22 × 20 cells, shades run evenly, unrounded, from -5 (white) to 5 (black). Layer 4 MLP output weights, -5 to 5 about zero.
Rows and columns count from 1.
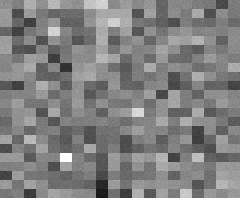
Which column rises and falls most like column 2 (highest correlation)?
12
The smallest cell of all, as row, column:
18, 6
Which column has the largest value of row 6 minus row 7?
3
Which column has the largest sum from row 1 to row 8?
2
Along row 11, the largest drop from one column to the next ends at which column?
15
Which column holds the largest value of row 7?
5
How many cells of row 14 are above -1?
17
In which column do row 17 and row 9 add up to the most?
11
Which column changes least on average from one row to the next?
7
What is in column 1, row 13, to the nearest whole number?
0
